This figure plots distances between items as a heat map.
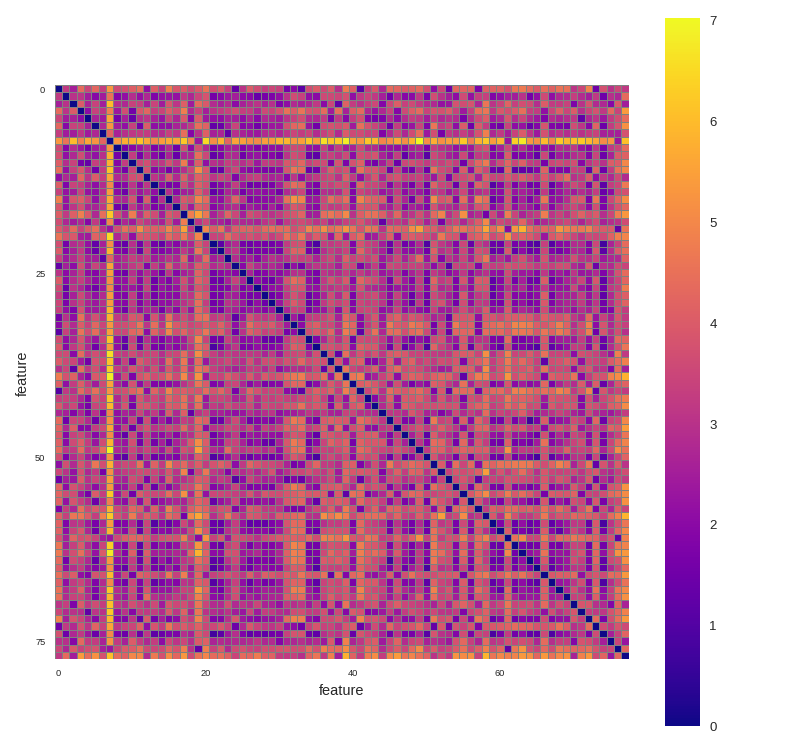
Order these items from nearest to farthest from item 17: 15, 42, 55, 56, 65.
56, 65, 15, 42, 55
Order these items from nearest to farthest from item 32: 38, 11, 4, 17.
38, 4, 17, 11
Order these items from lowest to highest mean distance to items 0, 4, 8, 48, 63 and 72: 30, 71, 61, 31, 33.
30, 71, 31, 33, 61
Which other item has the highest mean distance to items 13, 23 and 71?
7
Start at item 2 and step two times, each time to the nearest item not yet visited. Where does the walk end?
36
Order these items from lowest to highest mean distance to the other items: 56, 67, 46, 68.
67, 56, 68, 46
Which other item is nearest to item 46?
10
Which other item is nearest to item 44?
18
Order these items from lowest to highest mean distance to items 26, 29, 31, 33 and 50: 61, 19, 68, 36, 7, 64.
64, 68, 36, 61, 19, 7
